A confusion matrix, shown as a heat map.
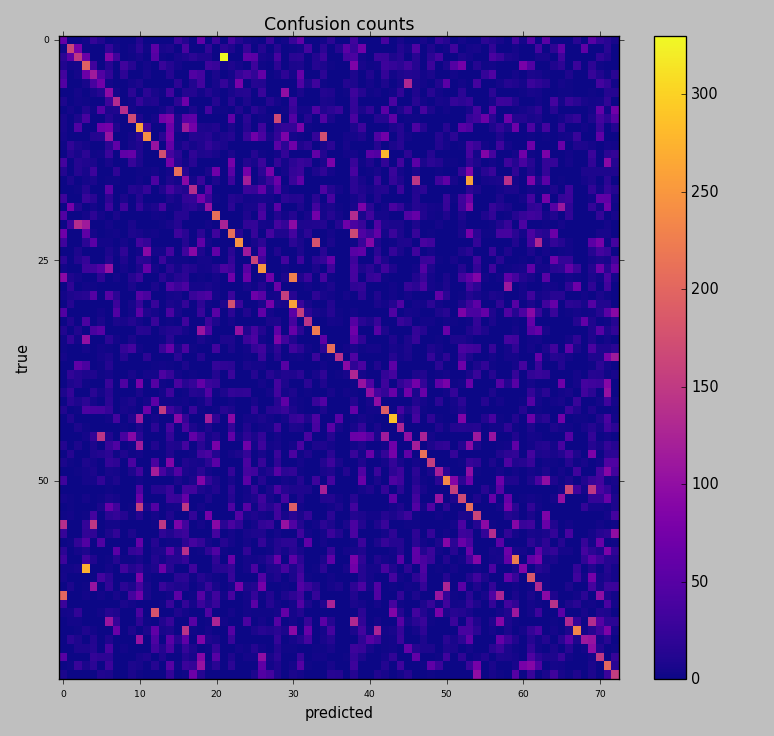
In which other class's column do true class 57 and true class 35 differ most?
50
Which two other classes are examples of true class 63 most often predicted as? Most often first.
0, 57
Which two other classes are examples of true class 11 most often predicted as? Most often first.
34, 6
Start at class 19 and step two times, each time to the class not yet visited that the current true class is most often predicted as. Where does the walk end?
12
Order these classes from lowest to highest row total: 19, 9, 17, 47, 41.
41, 17, 47, 19, 9
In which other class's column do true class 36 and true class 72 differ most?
54
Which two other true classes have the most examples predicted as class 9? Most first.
45, 13
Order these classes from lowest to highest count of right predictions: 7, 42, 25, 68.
68, 7, 25, 42
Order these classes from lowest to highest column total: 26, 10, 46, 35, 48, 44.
48, 44, 35, 46, 26, 10
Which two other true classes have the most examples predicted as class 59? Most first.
65, 55
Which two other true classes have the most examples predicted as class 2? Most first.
21, 1
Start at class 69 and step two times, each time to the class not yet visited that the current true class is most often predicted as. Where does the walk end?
5
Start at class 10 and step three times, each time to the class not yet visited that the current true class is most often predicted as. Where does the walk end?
30
